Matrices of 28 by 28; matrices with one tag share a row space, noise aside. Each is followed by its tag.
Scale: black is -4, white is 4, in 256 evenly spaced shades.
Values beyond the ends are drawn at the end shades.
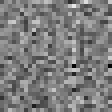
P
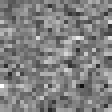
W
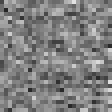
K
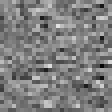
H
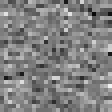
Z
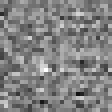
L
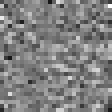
K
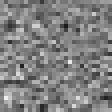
Z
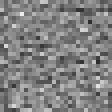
L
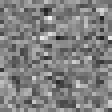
H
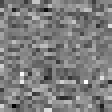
H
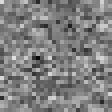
H
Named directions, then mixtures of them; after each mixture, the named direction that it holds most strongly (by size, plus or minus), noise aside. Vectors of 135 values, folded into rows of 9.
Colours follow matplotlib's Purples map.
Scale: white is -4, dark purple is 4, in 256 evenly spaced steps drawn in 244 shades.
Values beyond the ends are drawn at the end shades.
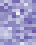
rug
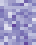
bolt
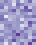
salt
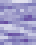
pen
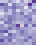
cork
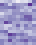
pen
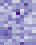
rug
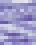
pen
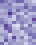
bolt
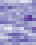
pen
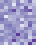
salt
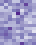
rug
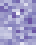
rug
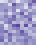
cork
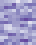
pen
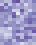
rug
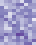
bolt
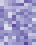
bolt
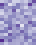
cork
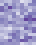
rug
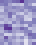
bolt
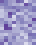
bolt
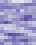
pen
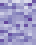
cork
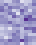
rug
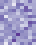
salt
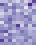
cork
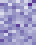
cork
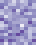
salt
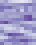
pen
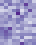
rug
